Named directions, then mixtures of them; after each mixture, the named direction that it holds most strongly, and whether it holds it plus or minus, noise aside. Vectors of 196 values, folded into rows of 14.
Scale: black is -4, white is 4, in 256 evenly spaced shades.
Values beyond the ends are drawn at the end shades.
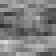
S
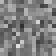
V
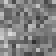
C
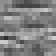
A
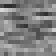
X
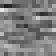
X, plus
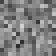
V, minus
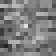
X, minus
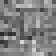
A, minus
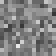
V, plus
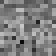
V, minus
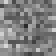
C, plus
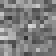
C, plus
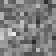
C, plus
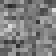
V, minus
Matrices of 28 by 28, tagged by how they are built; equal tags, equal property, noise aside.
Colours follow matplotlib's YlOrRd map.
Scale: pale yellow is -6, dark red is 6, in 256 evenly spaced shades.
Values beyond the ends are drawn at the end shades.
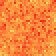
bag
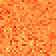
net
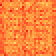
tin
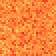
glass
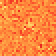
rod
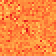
rod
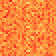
glass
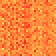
glass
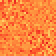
rod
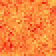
bag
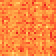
tin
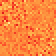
rod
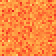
glass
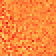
net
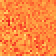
net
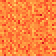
glass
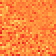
net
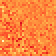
net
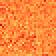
net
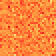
glass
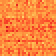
tin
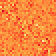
rod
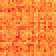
tin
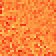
net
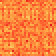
tin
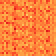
glass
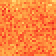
bag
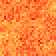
bag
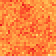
bag
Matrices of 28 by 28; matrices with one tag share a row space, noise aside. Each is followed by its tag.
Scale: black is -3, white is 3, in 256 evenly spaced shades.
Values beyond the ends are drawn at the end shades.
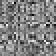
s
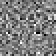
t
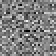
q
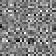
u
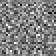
t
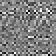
u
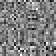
s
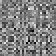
u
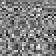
t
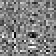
s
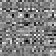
q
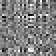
u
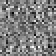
t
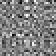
q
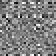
t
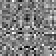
q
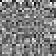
q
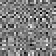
u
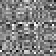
q
